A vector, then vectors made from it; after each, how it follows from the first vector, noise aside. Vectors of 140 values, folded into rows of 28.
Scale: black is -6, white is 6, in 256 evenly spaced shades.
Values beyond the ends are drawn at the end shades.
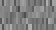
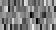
reversed, scaled up.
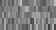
wrapped around, negated.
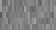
wrapped around, negated, shrunk.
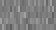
negated, shrunk.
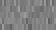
negated, shrunk.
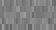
negated, shrunk.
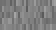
wrapped around, shrunk.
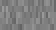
wrapped around, shrunk.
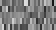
reversed, scaled up.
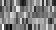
negated, scaled up.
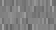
negated, shrunk.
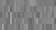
wrapped around, negated, shrunk.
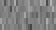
negated, partly zeroed.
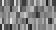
negated, scaled up.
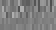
wrapped around, partly zeroed.
